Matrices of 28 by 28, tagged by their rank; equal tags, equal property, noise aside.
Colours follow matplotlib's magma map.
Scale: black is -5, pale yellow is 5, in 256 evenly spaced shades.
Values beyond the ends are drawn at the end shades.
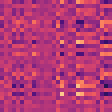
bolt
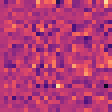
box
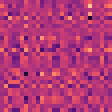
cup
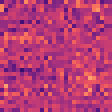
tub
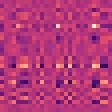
bolt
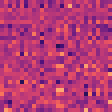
tub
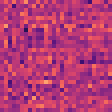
tub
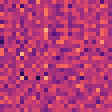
tub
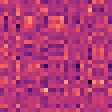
cup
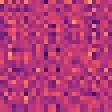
box
